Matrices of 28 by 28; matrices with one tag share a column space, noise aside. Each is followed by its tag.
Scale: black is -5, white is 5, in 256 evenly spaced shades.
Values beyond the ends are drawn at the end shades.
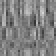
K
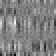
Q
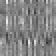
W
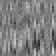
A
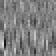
A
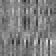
W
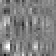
Q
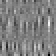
Q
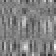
Q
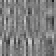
W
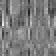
K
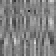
W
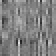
W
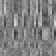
K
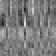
K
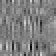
Q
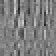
K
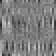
Q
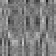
W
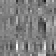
Q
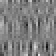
Q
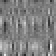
Q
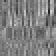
K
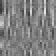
K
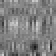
Q
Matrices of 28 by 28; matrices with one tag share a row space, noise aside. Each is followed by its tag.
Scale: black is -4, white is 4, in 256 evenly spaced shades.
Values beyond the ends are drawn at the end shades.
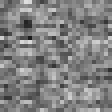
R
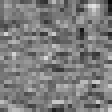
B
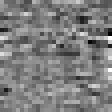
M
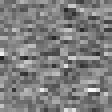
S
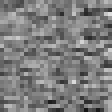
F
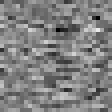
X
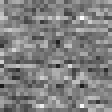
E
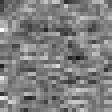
S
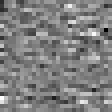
S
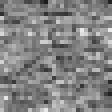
B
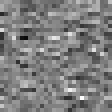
S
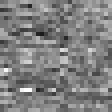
R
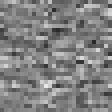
B
